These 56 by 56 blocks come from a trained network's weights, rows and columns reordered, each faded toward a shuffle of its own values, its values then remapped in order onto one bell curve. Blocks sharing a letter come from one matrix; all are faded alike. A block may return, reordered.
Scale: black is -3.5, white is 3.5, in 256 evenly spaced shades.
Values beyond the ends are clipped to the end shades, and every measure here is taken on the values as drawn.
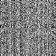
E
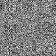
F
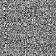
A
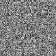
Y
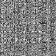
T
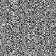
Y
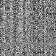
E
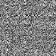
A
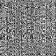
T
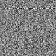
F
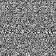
A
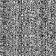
T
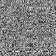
F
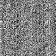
T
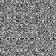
F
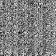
E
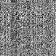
E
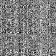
E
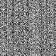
T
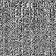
T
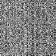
T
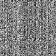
E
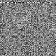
F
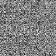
A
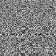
F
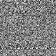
A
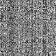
E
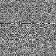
F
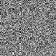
F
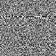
F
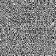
A
